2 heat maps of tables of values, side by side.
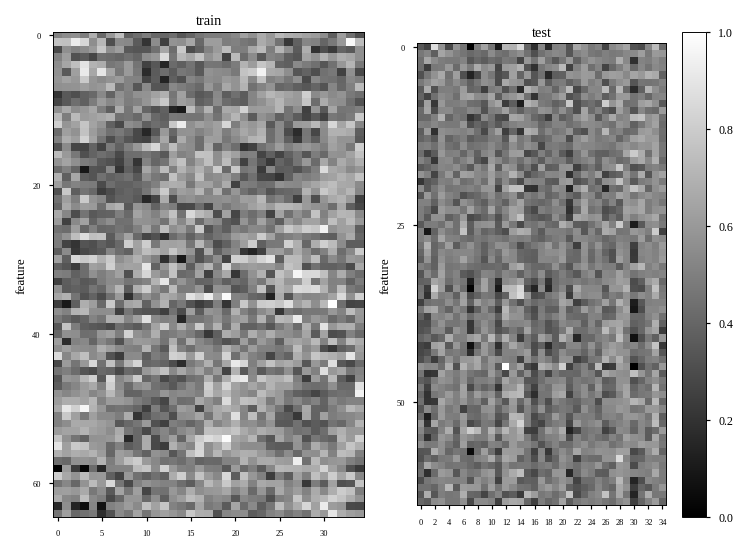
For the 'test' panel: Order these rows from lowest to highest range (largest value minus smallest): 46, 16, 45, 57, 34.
16, 46, 57, 34, 45
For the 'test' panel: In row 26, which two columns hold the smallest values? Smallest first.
1, 34
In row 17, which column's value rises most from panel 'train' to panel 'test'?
21
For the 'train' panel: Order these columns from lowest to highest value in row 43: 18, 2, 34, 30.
18, 34, 2, 30
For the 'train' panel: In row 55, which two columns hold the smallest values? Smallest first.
12, 11
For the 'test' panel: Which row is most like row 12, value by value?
8
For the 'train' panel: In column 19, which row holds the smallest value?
36
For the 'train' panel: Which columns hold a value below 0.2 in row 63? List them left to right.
0, 2, 3, 5
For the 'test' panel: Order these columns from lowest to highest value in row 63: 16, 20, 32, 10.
10, 20, 16, 32
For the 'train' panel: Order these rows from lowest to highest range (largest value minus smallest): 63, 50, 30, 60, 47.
47, 60, 50, 30, 63
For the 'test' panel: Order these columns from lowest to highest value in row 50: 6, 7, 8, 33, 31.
7, 8, 6, 31, 33
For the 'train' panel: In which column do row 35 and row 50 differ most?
3
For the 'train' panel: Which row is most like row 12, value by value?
59
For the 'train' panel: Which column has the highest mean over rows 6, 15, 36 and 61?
31
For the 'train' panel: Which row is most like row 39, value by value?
21
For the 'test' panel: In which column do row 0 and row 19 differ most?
14
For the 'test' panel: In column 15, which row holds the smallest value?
20
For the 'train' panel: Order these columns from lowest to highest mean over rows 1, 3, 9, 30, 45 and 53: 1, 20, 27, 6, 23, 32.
27, 6, 1, 23, 32, 20
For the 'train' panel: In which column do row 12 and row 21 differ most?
0
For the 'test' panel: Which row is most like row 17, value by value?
58
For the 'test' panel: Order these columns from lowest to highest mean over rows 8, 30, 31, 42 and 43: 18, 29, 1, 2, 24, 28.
18, 2, 1, 24, 29, 28
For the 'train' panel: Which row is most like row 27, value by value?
4
